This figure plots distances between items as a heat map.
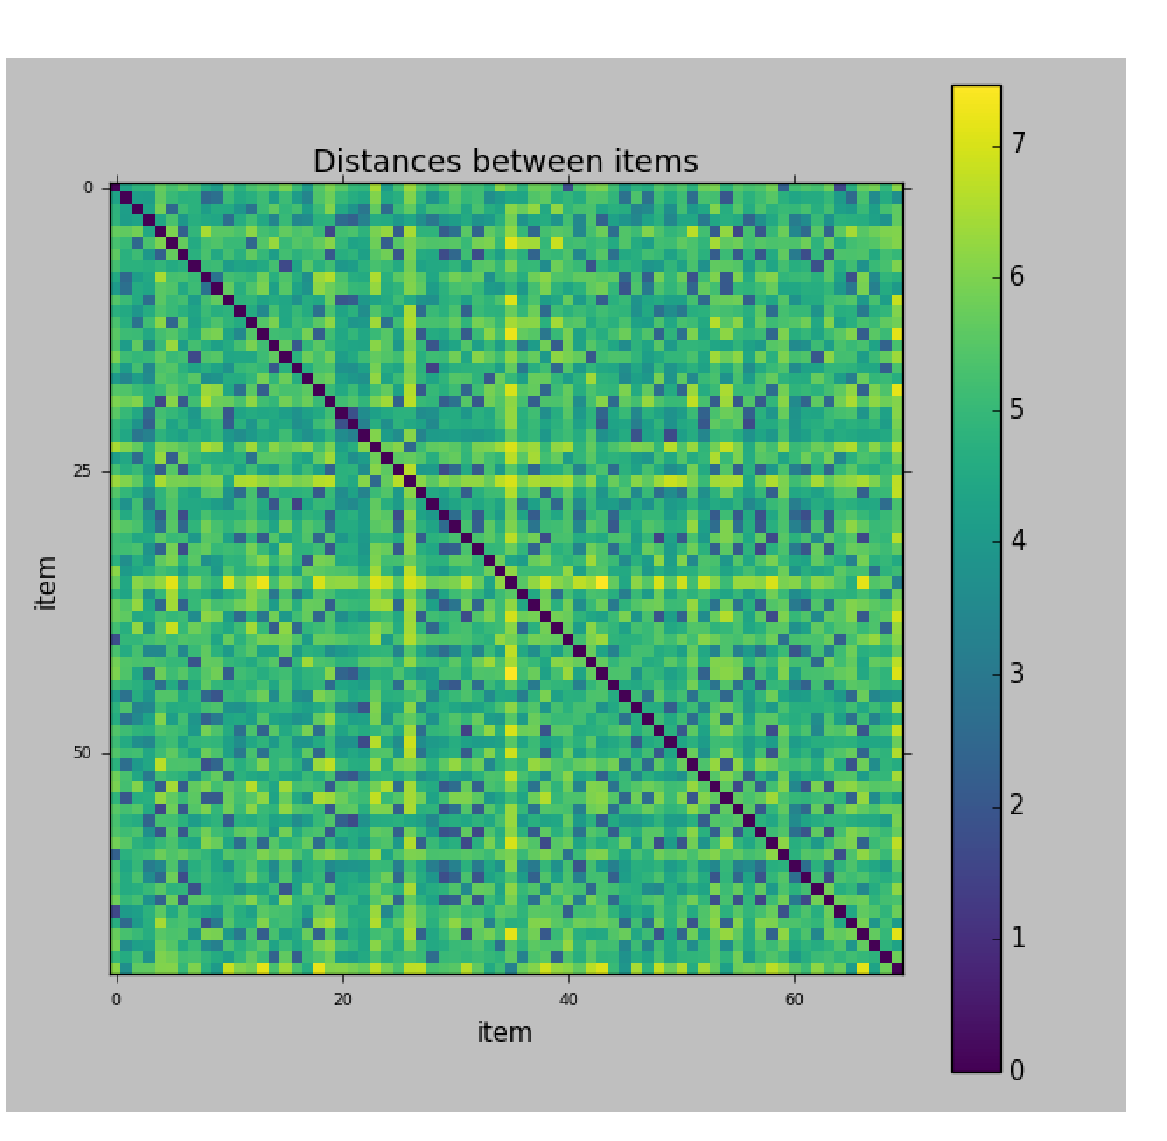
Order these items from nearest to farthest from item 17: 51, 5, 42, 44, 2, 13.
51, 2, 44, 5, 13, 42
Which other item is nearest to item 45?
9
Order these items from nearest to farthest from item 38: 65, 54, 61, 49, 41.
49, 41, 61, 65, 54
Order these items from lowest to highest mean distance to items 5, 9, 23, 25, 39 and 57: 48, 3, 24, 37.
3, 37, 24, 48
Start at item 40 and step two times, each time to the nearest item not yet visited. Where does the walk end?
64
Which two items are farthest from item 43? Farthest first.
35, 69
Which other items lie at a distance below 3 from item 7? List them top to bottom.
15, 42, 62
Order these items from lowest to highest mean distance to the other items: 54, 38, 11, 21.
21, 11, 38, 54
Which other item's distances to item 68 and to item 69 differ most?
39
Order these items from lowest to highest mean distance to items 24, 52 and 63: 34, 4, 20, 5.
20, 5, 4, 34
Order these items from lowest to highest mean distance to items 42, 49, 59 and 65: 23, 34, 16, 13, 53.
16, 34, 13, 53, 23
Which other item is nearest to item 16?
28
